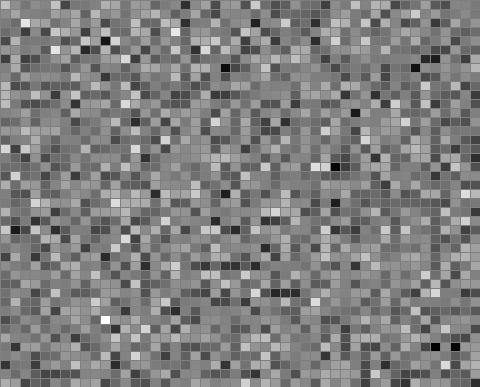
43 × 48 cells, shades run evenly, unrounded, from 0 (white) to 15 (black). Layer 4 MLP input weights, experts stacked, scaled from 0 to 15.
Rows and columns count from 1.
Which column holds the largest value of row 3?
26
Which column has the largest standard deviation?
14
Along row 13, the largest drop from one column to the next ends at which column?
37
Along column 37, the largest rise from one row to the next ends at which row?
17
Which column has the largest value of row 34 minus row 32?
23
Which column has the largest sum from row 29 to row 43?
46
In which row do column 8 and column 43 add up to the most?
7
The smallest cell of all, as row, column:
36, 11
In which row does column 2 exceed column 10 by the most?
10
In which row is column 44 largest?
39
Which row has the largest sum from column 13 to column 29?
30
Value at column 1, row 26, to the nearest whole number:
3
